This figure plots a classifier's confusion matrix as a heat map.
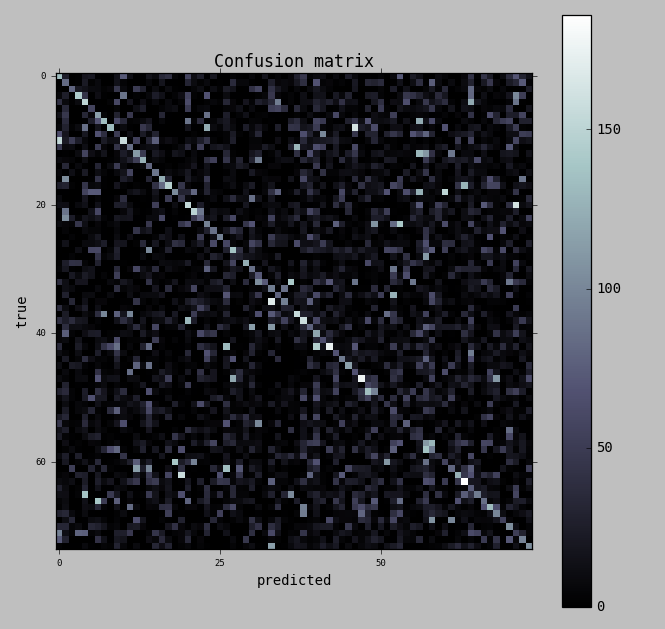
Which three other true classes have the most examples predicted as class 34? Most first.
4, 18, 5
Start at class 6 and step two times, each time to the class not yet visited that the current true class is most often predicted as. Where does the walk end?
53
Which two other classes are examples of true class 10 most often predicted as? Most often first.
0, 15
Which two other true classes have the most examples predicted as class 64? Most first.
4, 43
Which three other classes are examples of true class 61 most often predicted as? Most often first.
26, 12, 14
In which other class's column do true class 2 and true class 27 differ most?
14
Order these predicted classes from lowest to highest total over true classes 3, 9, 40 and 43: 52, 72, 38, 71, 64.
52, 38, 72, 71, 64
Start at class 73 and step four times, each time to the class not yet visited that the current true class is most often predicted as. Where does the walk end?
30
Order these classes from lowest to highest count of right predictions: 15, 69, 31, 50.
50, 69, 31, 15
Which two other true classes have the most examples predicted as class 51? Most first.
60, 37
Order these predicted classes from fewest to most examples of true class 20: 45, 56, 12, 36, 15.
12, 36, 45, 15, 56
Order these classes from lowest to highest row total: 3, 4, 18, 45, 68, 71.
68, 45, 71, 3, 4, 18
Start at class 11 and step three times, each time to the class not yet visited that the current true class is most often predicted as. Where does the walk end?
56
